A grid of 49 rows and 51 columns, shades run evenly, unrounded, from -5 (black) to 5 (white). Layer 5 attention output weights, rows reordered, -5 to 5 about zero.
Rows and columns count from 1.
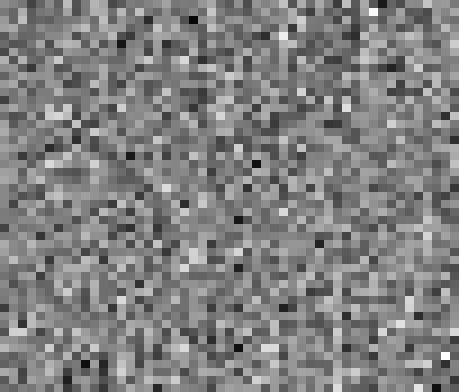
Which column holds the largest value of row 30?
48
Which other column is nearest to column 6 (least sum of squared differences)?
30
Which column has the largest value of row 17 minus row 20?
15
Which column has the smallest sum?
13
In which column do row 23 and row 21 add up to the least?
29
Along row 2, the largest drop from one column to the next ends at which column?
43
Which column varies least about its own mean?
20
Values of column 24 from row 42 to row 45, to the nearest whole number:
-2 -3 -1 -2
